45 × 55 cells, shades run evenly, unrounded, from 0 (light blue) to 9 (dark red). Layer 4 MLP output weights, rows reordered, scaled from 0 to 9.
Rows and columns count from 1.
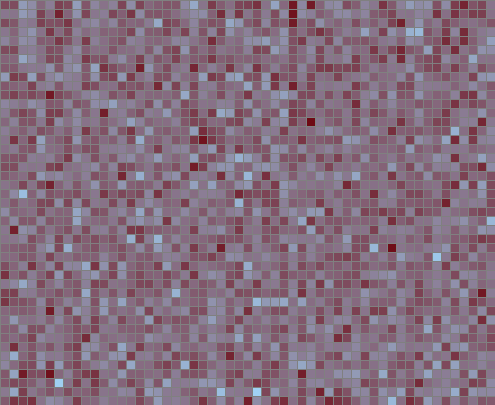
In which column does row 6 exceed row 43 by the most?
7
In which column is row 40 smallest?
2
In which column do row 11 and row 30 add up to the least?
10
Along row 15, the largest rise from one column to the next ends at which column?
23
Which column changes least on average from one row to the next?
33
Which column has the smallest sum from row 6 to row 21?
9
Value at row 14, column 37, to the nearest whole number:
5
